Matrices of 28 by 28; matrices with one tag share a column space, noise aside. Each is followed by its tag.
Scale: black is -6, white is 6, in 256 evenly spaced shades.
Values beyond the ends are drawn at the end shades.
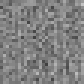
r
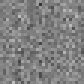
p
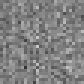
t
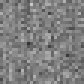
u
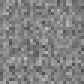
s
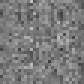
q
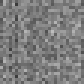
s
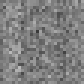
s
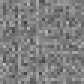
s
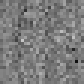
t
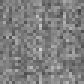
r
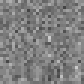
u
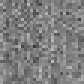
u
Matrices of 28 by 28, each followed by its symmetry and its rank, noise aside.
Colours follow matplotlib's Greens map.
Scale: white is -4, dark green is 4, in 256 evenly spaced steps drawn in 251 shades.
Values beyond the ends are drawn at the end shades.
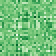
antisymmetric, rank six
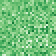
no symmetry, rank five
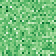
no symmetry, rank seven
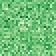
no symmetry, rank six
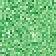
no symmetry, rank seven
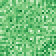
symmetric, rank six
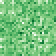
symmetric, rank five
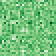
antisymmetric, rank six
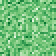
no symmetry, rank five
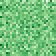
no symmetry, rank seven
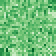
symmetric, rank five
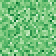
no symmetry, rank six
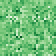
no symmetry, rank five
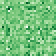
symmetric, rank six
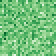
no symmetry, rank seven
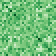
symmetric, rank five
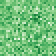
no symmetry, rank seven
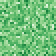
no symmetry, rank seven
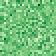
symmetric, rank seven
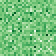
symmetric, rank six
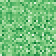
antisymmetric, rank six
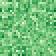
symmetric, rank seven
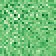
symmetric, rank five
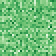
no symmetry, rank seven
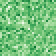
symmetric, rank six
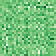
antisymmetric, rank six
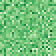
symmetric, rank six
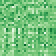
no symmetry, rank five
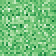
no symmetry, rank seven
